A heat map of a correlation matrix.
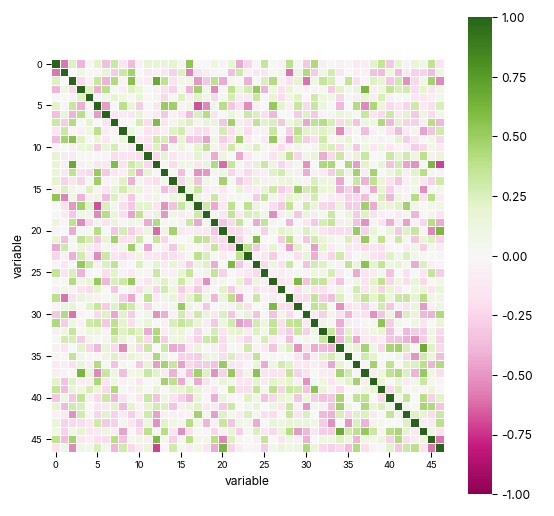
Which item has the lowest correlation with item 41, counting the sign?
30
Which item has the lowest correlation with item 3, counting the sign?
19
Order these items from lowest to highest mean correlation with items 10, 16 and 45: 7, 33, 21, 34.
34, 33, 21, 7
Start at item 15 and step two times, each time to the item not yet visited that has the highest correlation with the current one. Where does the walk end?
26
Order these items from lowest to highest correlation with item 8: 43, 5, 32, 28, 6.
28, 6, 43, 32, 5
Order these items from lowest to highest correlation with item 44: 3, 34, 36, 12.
12, 3, 36, 34
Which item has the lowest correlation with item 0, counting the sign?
1
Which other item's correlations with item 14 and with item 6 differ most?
5
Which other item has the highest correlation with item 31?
39
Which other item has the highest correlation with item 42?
17
